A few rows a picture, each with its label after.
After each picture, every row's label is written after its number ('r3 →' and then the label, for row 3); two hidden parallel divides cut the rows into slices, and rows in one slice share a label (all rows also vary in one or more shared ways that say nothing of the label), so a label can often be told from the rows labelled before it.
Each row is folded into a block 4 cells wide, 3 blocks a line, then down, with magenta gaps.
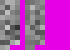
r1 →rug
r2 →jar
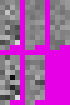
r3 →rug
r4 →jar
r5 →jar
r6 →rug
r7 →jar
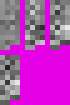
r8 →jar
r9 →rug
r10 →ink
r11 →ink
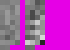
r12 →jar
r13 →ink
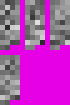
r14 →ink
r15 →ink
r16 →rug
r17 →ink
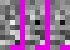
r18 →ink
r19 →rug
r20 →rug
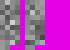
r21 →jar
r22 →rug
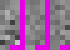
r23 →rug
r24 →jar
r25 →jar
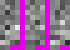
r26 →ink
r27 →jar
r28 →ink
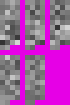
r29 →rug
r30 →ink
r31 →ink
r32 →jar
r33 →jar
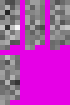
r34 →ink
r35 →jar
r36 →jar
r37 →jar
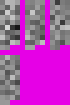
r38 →rug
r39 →rug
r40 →jar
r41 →jar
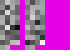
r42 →rug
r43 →rug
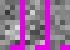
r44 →ink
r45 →rug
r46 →jar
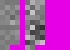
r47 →jar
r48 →rug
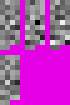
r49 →jar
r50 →rug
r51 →ink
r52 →rug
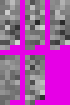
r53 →rug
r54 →jar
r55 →rug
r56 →jar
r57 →ink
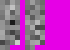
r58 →rug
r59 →jar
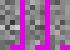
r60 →jar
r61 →jar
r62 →jar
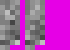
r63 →rug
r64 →rug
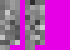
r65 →rug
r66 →jar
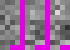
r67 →jar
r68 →rug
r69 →rug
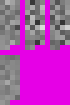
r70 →jar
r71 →jar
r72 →jar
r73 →jar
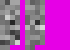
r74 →rug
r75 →jar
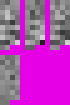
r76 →rug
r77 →ink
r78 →rug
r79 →jar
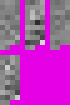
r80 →jar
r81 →rug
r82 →jar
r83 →rug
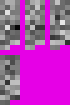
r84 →rug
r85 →rug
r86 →ink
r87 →ink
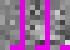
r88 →jar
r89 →ink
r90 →rug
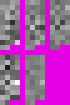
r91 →rug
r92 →jar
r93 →jar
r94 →ink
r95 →jar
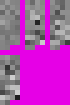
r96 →jar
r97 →rug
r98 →ink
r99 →ink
